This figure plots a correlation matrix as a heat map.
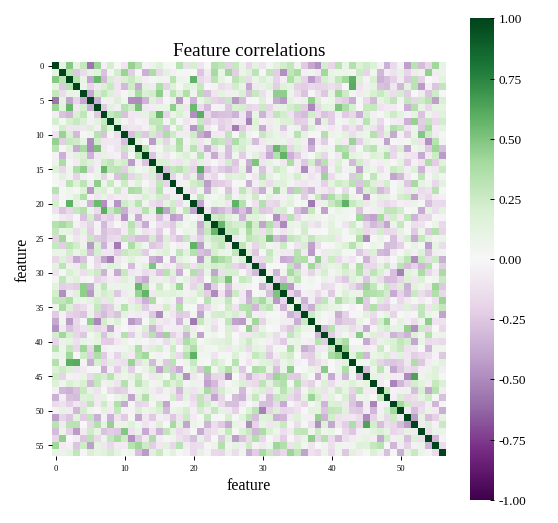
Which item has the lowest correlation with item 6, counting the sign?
37
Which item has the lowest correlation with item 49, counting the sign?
46
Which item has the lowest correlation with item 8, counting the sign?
28
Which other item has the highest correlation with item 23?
24
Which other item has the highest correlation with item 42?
20
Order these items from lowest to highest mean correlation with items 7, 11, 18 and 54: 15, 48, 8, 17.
48, 17, 8, 15
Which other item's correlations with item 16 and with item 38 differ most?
39
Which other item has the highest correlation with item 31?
25
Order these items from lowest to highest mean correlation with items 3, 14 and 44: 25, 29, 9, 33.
9, 33, 25, 29
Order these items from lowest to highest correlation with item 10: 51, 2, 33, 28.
51, 33, 28, 2
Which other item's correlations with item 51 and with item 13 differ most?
33
